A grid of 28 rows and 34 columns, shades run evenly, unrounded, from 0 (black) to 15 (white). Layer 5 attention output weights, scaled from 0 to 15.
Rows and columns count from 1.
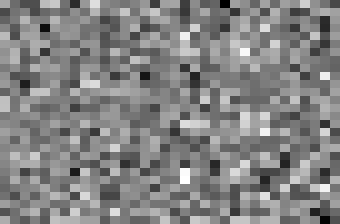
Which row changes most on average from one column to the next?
22
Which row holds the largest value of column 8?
27
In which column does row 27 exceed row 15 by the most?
30
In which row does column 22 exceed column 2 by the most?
18
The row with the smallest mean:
10
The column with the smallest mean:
11
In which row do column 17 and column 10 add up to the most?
1
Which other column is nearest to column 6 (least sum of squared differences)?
17
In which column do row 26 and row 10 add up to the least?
20
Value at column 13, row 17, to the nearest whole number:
10
